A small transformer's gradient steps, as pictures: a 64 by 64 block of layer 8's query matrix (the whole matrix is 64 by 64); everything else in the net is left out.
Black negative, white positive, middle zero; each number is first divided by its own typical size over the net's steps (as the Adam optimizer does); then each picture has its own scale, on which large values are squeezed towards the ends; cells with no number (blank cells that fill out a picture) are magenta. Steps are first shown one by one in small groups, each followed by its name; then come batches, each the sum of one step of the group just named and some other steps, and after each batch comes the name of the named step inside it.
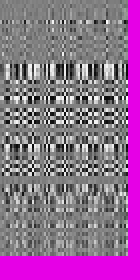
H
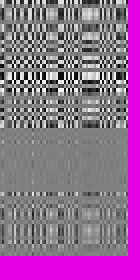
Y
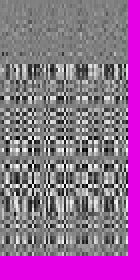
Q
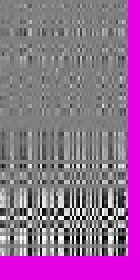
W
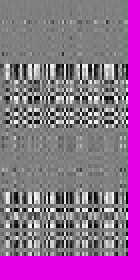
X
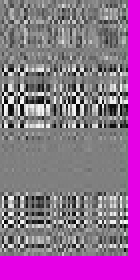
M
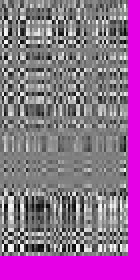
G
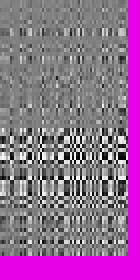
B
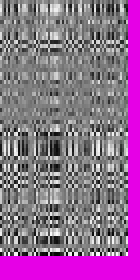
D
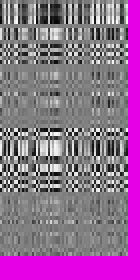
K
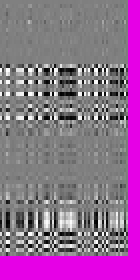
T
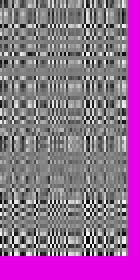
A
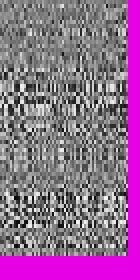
M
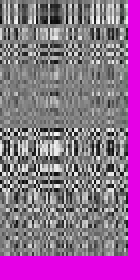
K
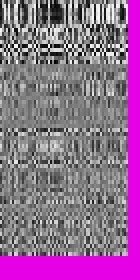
K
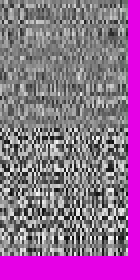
W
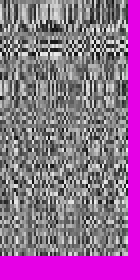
Q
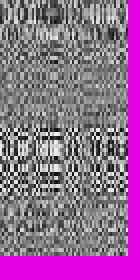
K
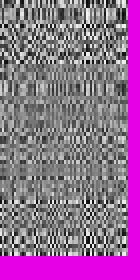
A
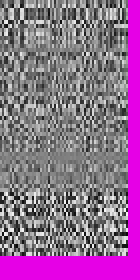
A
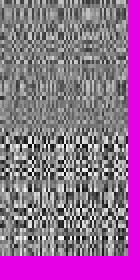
W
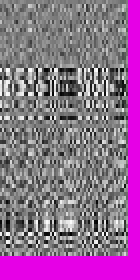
T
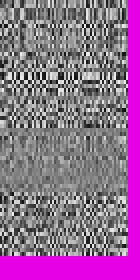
A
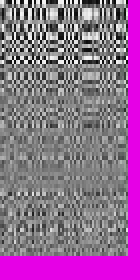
Y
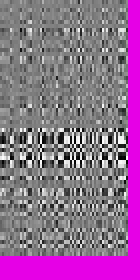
B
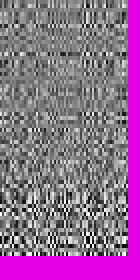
A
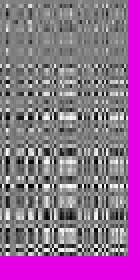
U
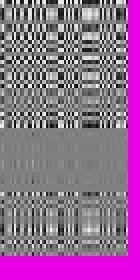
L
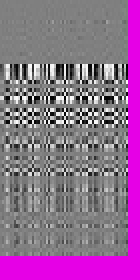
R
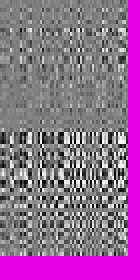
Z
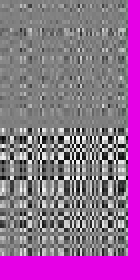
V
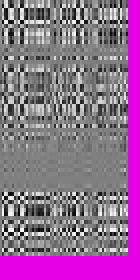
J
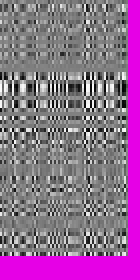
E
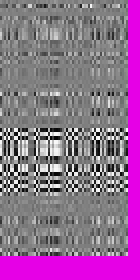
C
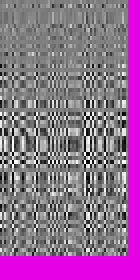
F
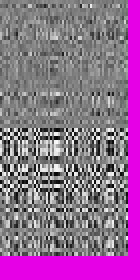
C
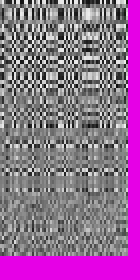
L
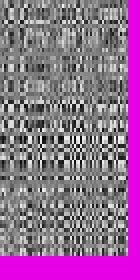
V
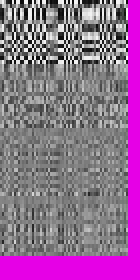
L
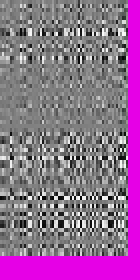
Z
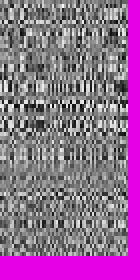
E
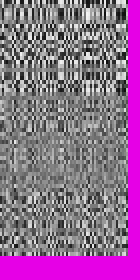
E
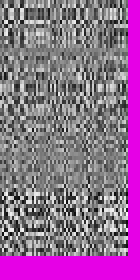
J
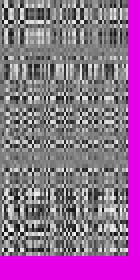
J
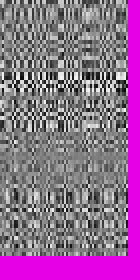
E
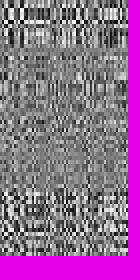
J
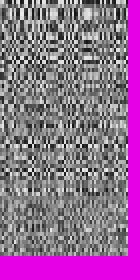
L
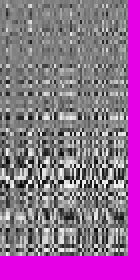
U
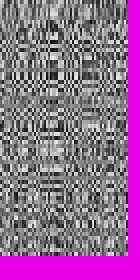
C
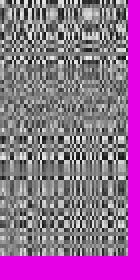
V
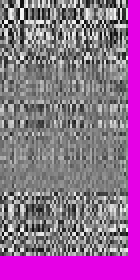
J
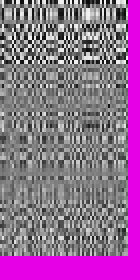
L
